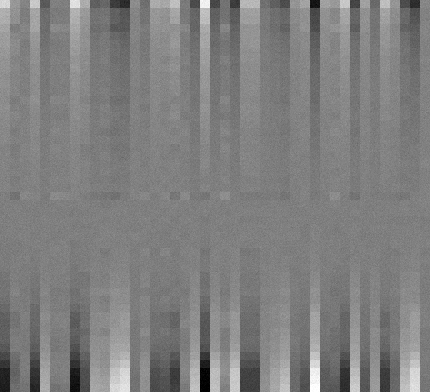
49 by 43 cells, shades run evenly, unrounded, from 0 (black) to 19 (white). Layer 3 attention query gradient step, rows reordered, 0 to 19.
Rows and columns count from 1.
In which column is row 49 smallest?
21
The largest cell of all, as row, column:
49, 32
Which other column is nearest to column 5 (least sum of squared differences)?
28
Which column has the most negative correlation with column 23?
2
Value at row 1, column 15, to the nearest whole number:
8
